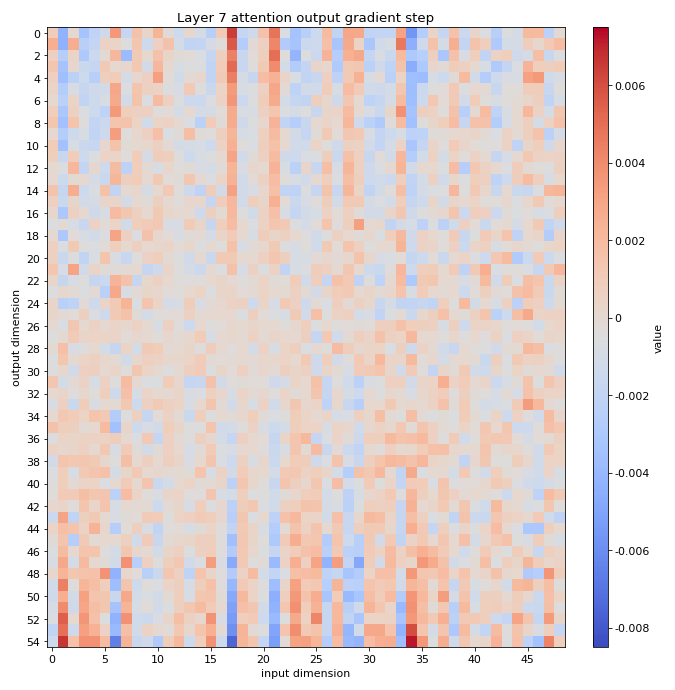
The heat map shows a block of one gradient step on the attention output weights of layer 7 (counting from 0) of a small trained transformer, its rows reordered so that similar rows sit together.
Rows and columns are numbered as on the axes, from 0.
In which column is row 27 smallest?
25
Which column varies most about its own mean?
17
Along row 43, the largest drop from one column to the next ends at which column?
2
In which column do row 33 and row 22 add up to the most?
45
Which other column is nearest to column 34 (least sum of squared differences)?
1
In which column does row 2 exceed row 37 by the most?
21
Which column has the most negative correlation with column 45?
42
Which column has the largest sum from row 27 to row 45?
34
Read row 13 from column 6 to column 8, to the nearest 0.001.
0.002 0.001 0.001
